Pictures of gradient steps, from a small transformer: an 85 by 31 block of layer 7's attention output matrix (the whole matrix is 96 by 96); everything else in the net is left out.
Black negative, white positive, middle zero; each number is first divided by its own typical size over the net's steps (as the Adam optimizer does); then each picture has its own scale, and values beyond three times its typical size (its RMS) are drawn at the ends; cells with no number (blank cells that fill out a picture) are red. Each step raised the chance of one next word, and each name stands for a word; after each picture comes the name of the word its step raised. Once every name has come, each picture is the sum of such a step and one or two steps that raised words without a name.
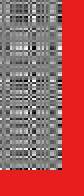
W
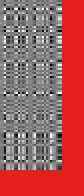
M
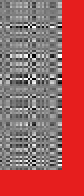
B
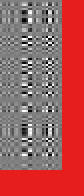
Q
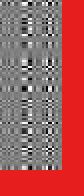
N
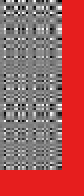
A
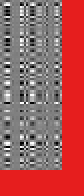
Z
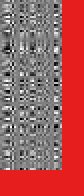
W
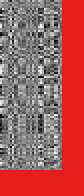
M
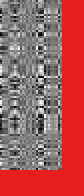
W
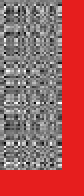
Z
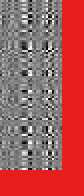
W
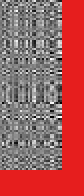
Z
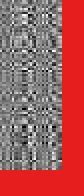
M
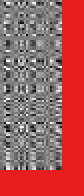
N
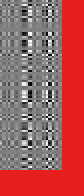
Z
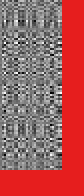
Q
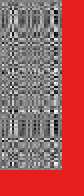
Q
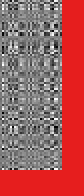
W
